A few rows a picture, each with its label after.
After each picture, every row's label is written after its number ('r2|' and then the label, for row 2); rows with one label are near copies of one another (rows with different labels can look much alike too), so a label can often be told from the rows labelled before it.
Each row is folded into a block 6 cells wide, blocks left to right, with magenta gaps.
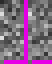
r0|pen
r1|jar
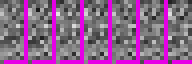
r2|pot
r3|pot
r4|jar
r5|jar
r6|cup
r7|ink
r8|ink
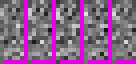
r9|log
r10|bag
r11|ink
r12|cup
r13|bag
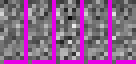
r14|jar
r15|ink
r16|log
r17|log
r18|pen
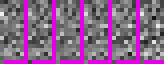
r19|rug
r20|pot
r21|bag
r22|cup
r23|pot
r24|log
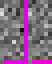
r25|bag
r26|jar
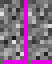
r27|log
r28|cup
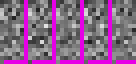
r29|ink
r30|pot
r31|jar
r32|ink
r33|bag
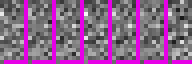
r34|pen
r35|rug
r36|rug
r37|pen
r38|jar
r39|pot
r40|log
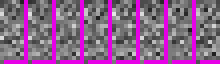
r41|pen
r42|pen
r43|jar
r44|ink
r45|jar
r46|pen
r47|bag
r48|pot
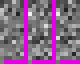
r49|bag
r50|jar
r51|pen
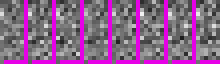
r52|pen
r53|log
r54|rug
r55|jar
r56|cup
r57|pen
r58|jar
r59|jar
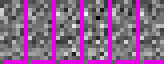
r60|ink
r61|rug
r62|pot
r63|log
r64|bag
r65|pen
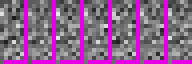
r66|log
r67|log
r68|pen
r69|cup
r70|rug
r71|cup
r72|pen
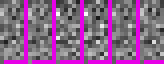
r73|log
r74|ink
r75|pen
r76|log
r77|log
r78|bag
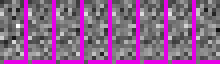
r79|log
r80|pen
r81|bag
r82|cup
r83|cup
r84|jar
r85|jar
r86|bag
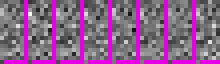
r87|pot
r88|cup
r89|pot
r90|pen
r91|bag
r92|rug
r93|pot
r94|log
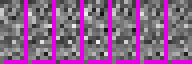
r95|ink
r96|cup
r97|pot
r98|bag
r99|bag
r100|jar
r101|pot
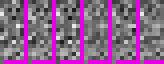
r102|log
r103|rug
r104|log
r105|jar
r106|cup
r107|pen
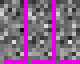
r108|bag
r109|rug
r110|log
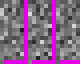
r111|bag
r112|cup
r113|log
